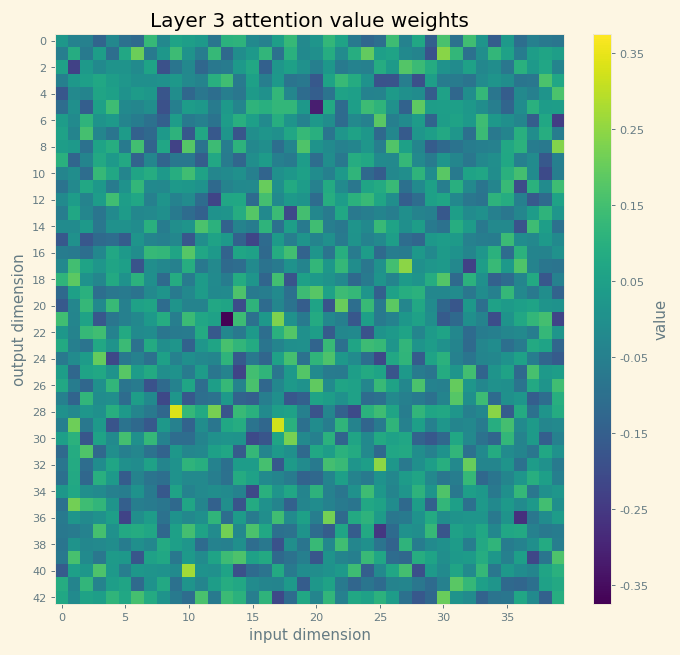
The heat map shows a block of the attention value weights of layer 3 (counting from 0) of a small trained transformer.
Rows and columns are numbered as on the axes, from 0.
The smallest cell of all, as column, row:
13, 21
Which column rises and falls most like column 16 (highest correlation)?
24
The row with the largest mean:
1
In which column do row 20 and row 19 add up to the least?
0
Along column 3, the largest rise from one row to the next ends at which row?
22
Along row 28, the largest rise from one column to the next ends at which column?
9
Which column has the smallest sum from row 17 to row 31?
16
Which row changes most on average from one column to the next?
20
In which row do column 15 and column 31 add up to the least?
34
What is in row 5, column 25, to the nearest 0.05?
0.1
